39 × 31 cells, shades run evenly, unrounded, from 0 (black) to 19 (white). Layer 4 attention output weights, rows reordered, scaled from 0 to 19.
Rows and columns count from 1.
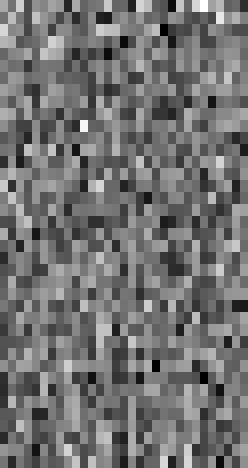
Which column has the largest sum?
13
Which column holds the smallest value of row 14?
3
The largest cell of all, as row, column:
1, 26
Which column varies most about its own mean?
28
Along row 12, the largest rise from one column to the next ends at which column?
5
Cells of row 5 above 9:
15
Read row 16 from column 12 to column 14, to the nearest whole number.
13 16 8
